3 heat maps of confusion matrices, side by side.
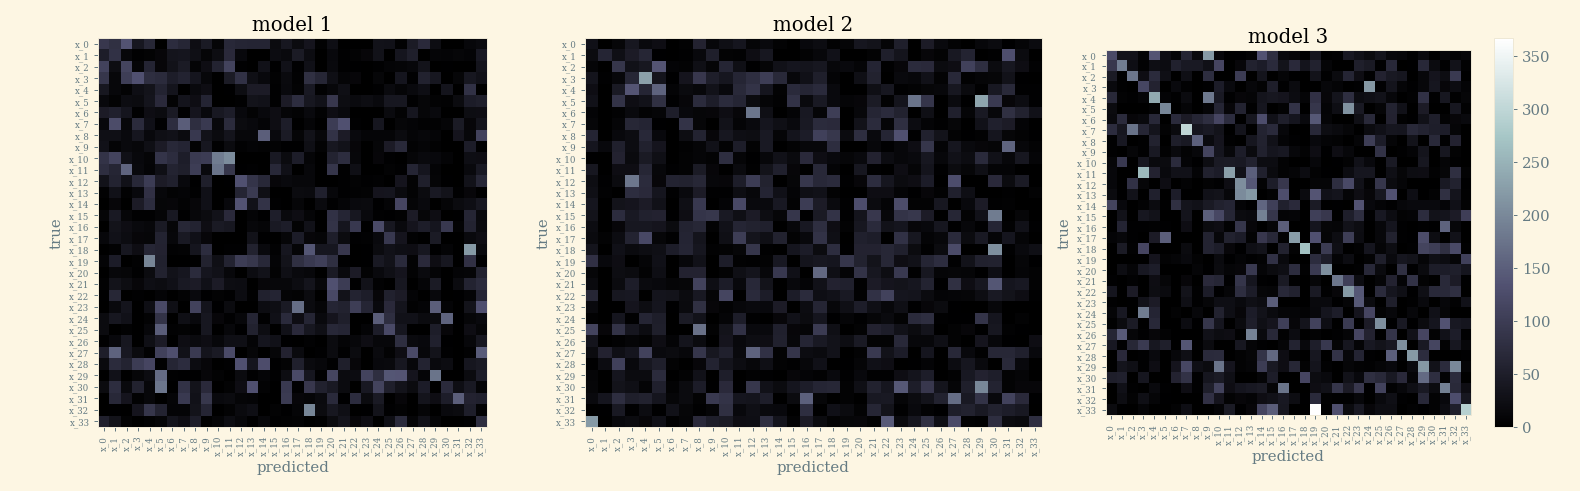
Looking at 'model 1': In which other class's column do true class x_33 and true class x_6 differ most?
x_26
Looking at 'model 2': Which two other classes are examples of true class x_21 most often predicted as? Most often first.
x_30, x_8
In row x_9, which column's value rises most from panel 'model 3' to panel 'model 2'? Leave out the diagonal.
x_31
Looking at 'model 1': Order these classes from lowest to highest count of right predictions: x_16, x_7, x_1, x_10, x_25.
x_16, x_1, x_25, x_7, x_10
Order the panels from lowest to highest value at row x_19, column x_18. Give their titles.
model 3, model 2, model 1
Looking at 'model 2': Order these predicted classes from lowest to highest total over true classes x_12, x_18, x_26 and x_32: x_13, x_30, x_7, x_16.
x_13, x_7, x_16, x_30
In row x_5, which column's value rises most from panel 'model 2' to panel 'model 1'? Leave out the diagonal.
x_20
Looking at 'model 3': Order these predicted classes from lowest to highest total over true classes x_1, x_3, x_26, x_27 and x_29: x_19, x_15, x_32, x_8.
x_8, x_19, x_15, x_32
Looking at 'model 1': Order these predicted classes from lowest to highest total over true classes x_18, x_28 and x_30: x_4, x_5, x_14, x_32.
x_14, x_4, x_5, x_32
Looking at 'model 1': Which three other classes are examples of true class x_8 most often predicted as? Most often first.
x_14, x_33, x_20
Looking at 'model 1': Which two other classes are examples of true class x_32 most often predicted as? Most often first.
x_18, x_4
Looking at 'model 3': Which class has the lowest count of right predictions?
x_10
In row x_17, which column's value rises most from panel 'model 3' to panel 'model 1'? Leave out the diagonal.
x_25
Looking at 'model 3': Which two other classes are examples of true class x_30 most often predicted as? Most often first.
x_29, x_18
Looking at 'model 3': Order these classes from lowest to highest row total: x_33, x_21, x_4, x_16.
x_16, x_21, x_4, x_33
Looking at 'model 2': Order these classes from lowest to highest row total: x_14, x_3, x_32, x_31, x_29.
x_29, x_32, x_14, x_3, x_31
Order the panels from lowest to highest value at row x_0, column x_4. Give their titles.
model 2, model 1, model 3
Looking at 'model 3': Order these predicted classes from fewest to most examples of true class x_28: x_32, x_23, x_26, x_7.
x_32, x_7, x_23, x_26
